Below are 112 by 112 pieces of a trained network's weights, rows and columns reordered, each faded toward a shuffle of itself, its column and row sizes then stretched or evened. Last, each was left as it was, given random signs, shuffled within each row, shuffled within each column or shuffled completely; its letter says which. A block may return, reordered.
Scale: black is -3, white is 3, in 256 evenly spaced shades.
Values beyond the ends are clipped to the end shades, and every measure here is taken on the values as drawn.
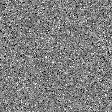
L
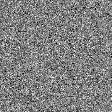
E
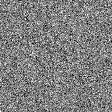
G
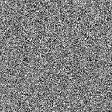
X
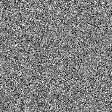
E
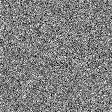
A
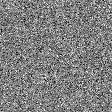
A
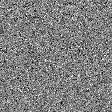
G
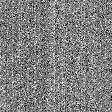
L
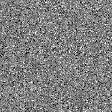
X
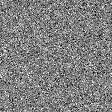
A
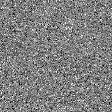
X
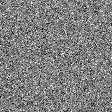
A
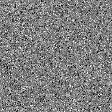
E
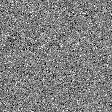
G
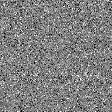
X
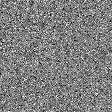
G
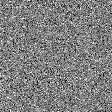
G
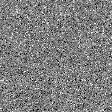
E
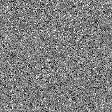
E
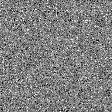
G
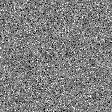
G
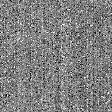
X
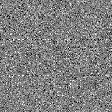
X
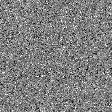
G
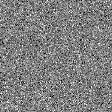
X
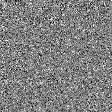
E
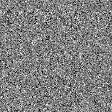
E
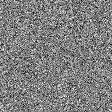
G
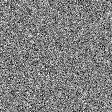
A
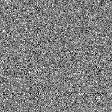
X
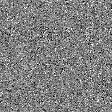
E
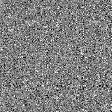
X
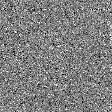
E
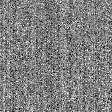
X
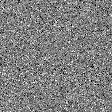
G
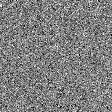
G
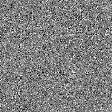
X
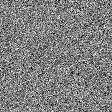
A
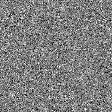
E
